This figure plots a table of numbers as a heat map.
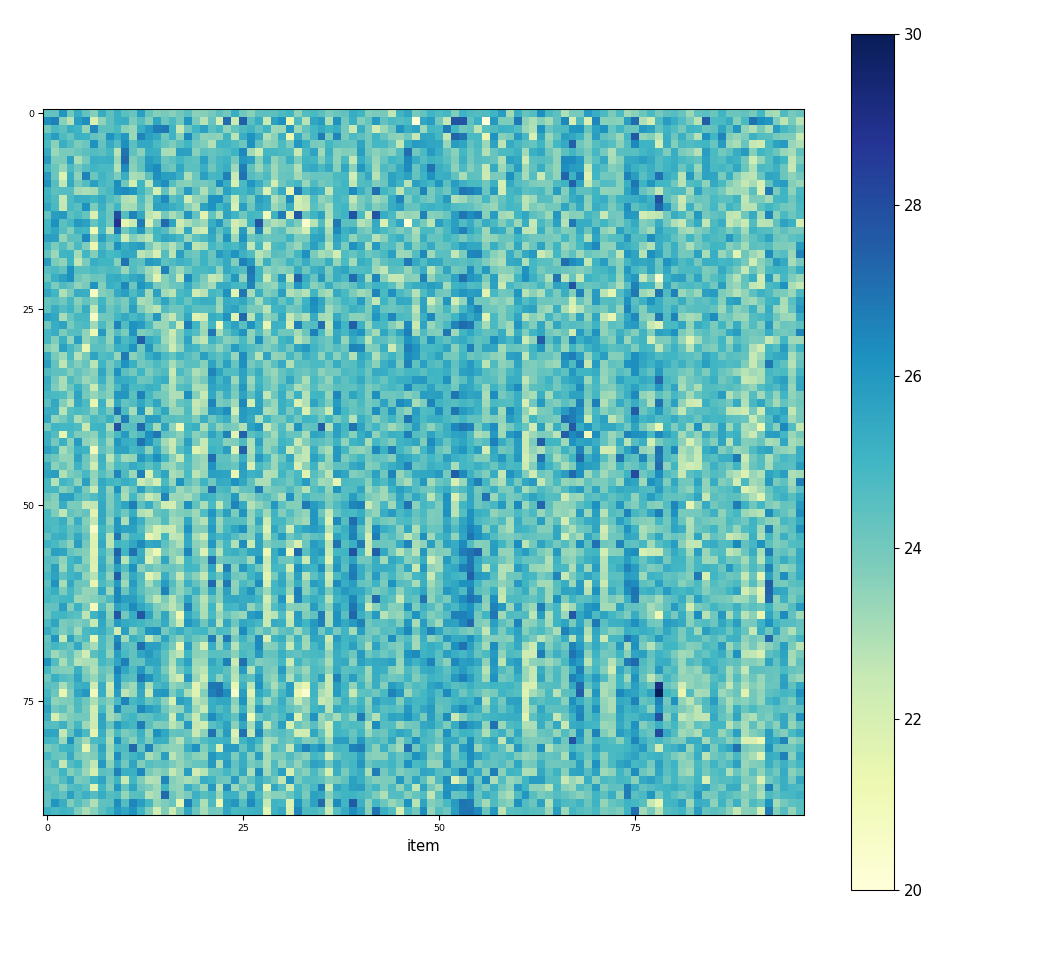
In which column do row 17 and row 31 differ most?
6
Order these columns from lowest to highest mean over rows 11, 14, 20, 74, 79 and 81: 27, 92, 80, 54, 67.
80, 92, 67, 54, 27
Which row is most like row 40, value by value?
64
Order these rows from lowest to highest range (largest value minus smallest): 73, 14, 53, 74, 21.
53, 21, 73, 14, 74
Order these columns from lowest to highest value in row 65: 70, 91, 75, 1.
91, 1, 75, 70
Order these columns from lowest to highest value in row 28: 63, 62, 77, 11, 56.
77, 56, 62, 63, 11
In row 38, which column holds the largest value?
75
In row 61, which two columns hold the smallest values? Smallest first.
91, 89
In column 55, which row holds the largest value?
56
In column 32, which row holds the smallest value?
74
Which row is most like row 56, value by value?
13
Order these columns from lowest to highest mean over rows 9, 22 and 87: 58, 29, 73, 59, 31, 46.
58, 29, 73, 46, 31, 59
